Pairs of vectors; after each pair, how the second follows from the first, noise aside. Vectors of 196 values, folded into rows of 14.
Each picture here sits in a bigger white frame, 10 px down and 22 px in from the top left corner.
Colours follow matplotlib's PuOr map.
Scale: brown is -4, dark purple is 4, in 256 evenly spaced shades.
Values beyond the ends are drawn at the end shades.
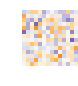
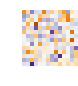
negated.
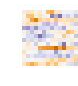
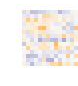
wrapped around, negated, shrunk.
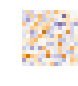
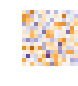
negated.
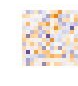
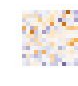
wrapped around, partly zeroed.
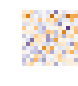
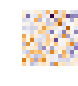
negated.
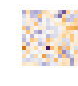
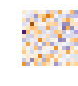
shuffled.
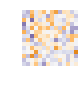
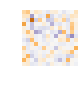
negated, partly zeroed.
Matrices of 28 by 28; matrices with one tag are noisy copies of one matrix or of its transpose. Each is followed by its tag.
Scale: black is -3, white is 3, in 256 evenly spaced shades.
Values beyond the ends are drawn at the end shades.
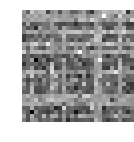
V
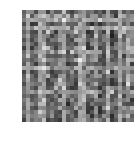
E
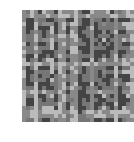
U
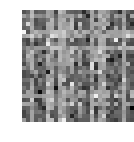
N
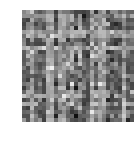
N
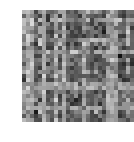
V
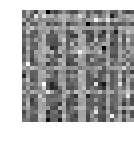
E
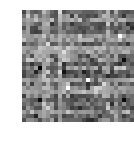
N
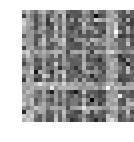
V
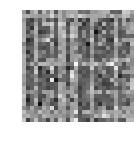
U
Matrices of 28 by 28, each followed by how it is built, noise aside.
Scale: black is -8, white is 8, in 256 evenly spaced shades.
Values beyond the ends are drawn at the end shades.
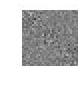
block diagonal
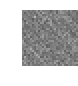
Toeplitz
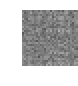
blocks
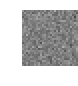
noise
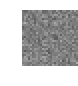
blocks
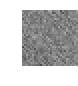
Toeplitz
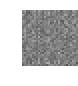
blocks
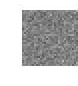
noise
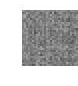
blocks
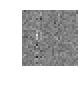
uneven columns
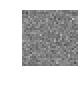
noise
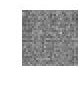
blocks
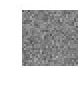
noise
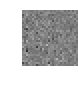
uneven columns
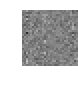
uneven columns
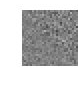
upper triangular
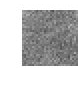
smooth
